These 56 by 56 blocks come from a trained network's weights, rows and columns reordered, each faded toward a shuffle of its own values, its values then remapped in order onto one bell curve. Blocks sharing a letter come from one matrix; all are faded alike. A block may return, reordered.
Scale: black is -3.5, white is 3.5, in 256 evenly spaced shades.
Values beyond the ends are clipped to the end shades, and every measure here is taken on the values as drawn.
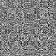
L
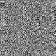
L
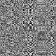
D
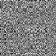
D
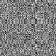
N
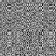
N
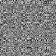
L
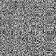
L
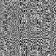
D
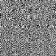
L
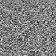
L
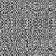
N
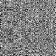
L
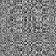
N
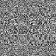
L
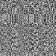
N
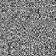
L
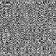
L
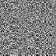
D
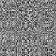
N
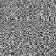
D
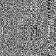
D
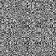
L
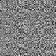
N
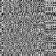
N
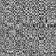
N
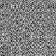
N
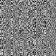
D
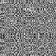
N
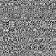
L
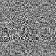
L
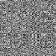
L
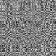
N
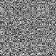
L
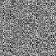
D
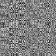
D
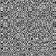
N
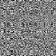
D
